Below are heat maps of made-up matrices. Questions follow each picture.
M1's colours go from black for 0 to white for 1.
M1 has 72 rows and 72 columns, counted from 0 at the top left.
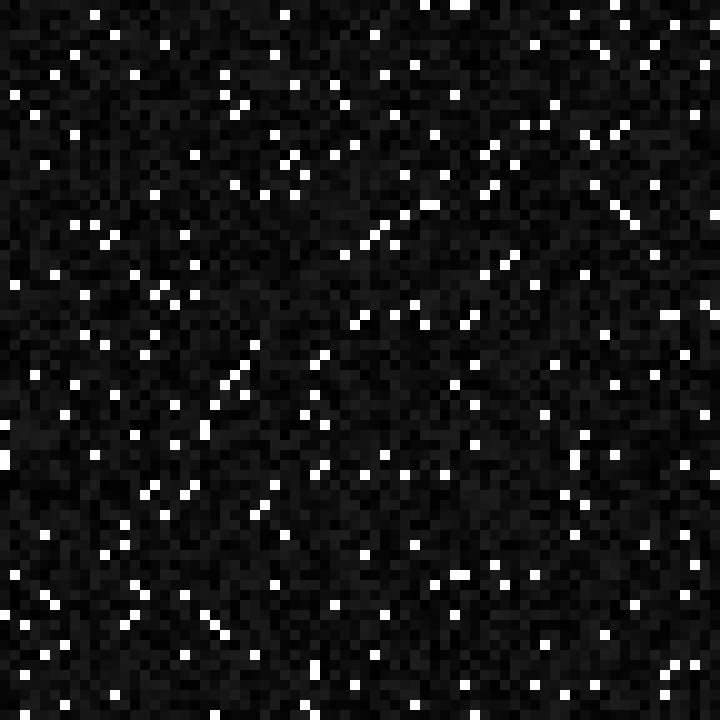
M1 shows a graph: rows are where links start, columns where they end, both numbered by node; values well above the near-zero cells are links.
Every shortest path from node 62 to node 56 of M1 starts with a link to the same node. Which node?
node 2
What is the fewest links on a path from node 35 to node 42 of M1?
2
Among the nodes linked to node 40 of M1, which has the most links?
node 47
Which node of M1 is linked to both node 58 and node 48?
node 27
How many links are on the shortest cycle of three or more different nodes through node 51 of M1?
5
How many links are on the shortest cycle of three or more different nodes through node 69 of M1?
5
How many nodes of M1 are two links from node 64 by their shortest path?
3
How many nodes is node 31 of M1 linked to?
6
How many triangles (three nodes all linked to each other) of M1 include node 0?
1
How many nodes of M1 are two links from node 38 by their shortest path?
7
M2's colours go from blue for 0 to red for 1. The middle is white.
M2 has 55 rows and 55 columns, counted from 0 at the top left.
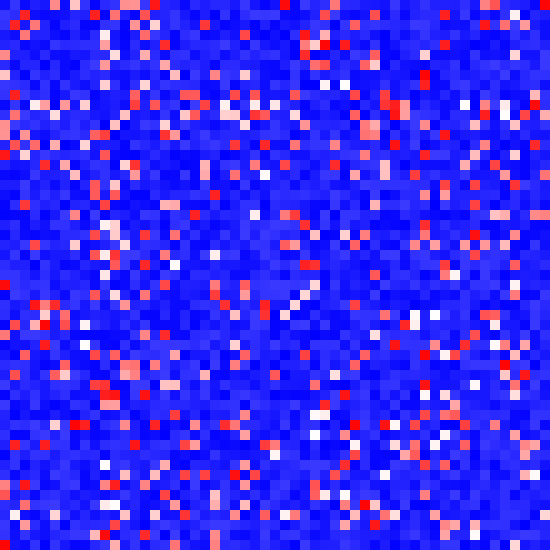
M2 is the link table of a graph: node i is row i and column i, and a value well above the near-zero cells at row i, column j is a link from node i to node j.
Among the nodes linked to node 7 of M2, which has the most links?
node 42
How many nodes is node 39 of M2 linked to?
7
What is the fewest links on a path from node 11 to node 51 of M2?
2
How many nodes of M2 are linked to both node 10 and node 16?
7
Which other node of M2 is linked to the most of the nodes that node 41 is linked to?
node 35
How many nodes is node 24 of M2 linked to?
11
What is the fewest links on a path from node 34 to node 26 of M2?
3
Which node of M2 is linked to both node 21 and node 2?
node 50
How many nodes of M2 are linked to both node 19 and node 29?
3
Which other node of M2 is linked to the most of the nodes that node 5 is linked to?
node 12
